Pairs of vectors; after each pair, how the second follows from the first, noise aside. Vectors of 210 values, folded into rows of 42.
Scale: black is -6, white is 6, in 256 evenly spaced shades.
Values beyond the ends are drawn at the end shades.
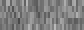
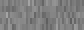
reversed, shrunk.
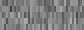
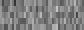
shuffled.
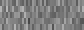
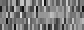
negated, scaled up.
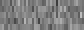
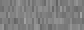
shrunk.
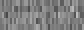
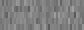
shrunk.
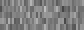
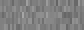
wrapped around, shrunk.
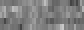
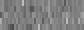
reversed, partly zeroed.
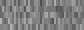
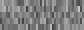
wrapped around, negated.
